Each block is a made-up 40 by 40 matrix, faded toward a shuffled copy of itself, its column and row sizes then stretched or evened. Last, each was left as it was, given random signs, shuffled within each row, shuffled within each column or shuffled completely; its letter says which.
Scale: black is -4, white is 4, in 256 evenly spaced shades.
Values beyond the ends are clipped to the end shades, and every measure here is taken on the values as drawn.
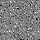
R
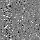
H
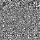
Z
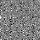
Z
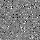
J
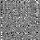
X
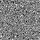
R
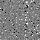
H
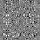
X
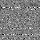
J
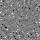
R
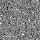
J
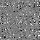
Z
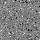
R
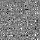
Z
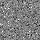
R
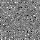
J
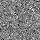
R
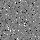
R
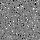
R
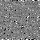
J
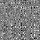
X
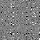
X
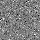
R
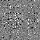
Z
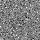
R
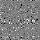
X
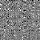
X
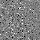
H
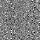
H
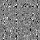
X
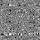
X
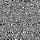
J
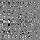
X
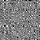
X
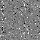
H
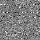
J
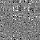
X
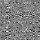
X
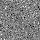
R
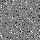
R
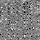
X
